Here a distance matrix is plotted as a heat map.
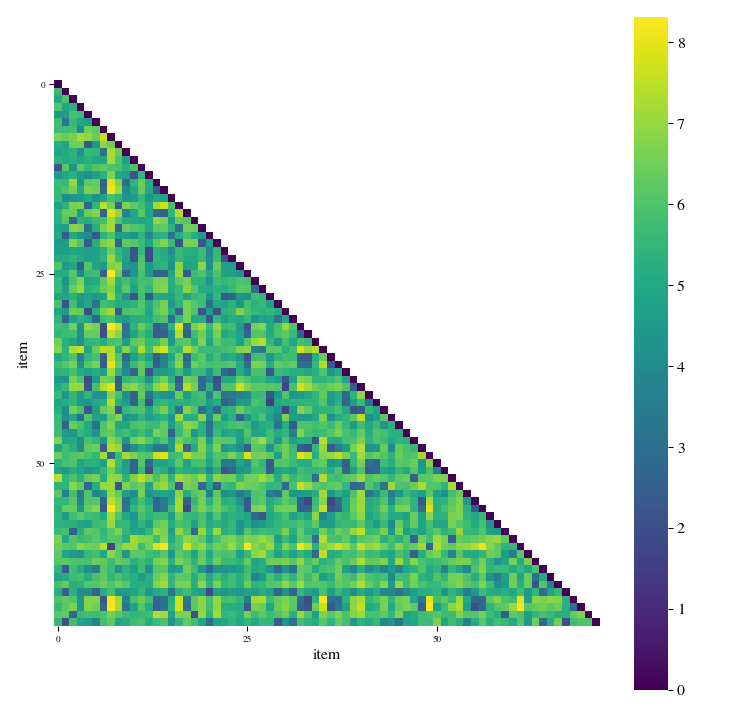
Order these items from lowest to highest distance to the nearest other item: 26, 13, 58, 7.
7, 13, 26, 58
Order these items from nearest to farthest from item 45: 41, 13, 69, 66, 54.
54, 41, 13, 69, 66
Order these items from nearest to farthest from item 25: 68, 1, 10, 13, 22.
13, 68, 10, 22, 1
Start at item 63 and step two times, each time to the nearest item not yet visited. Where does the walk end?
65
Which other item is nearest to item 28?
42
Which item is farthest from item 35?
68
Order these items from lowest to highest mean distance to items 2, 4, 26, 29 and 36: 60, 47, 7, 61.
47, 60, 61, 7
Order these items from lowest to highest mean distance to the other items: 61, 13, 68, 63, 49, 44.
44, 13, 68, 63, 49, 61
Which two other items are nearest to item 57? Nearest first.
27, 26
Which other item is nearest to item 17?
56
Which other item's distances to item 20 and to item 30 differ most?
40
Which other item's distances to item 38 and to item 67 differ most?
71
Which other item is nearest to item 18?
70
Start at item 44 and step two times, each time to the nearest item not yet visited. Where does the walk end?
3
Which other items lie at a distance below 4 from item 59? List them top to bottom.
2, 18, 70
